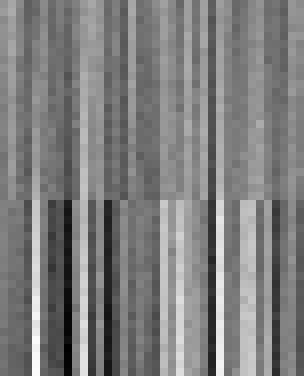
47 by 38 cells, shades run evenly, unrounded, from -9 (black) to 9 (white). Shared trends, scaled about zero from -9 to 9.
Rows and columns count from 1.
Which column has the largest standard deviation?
5
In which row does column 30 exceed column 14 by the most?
47
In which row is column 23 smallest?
1
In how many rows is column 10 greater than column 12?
22
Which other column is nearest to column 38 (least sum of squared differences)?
15
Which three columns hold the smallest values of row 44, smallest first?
9, 14, 27
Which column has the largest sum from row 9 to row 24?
11
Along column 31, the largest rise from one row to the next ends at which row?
26
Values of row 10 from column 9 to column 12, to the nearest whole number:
-3 -1 3 2
